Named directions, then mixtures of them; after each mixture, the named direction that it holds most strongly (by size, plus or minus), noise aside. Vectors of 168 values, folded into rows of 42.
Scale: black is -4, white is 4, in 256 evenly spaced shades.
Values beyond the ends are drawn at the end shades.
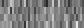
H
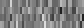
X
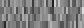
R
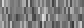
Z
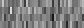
H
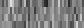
H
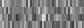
Z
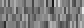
R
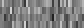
H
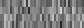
X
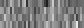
H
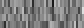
R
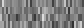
Z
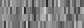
R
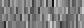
R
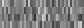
Z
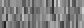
R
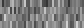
H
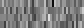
R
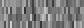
Z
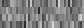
Z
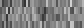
Z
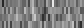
Z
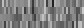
R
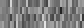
X
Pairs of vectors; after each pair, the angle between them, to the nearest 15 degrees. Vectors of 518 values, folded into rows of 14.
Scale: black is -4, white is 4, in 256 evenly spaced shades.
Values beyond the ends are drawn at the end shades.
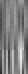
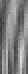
45 degrees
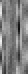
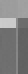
90 degrees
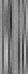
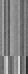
90 degrees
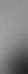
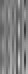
105 degrees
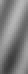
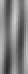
60 degrees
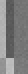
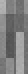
60 degrees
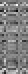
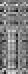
30 degrees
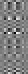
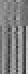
75 degrees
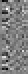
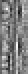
60 degrees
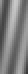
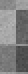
90 degrees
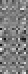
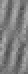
105 degrees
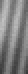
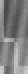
135 degrees
